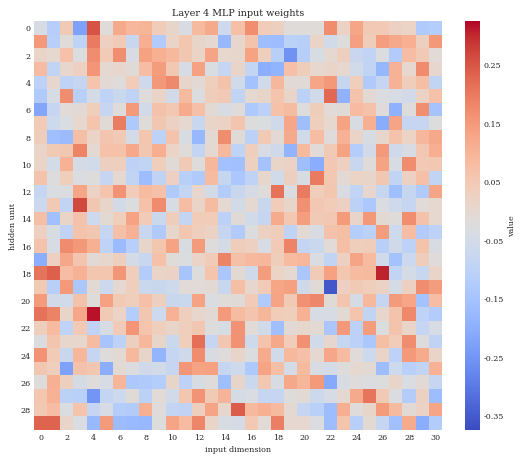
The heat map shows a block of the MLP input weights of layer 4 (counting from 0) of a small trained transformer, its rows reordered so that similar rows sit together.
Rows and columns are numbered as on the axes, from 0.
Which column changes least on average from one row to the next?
13
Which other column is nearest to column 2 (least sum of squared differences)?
16
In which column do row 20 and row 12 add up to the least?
29
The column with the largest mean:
12
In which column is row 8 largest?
14
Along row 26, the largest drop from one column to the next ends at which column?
22
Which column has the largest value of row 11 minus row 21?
21
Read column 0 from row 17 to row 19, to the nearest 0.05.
-0.2 0.2 0.05
